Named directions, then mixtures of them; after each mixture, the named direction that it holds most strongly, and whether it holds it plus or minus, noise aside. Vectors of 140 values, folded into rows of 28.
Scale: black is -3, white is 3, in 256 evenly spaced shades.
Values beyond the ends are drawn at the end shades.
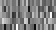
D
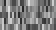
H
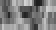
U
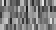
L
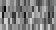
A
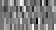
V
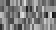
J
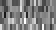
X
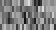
X, minus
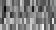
X, plus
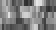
U, minus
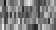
H, plus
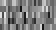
X, minus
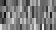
X, plus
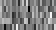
D, plus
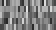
L, minus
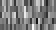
V, plus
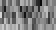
A, plus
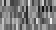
L, plus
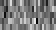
X, plus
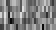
H, minus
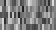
H, plus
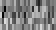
A, plus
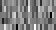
D, minus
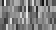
L, minus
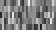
H, plus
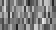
H, minus
